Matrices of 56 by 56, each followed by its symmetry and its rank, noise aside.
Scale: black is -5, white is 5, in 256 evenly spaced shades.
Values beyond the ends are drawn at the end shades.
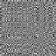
antisymmetric, rank four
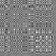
symmetric, rank three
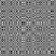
symmetric, rank two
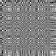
symmetric, rank two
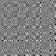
symmetric, rank three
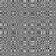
symmetric, rank two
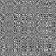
antisymmetric, rank four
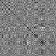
symmetric, rank four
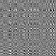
antisymmetric, rank two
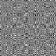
antisymmetric, rank four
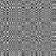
antisymmetric, rank two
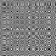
symmetric, rank two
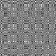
no symmetry, rank two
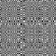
antisymmetric, rank two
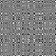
no symmetry, rank two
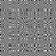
antisymmetric, rank two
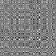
symmetric, rank three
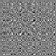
antisymmetric, rank four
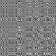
no symmetry, rank three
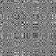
symmetric, rank four
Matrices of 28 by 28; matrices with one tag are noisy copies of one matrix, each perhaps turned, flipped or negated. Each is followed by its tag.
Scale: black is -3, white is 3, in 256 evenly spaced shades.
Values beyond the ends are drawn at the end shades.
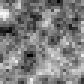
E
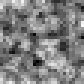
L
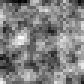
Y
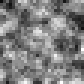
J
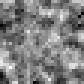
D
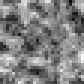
D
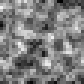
L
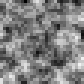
J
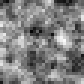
Y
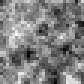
E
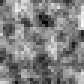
Y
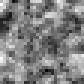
D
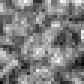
J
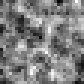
L
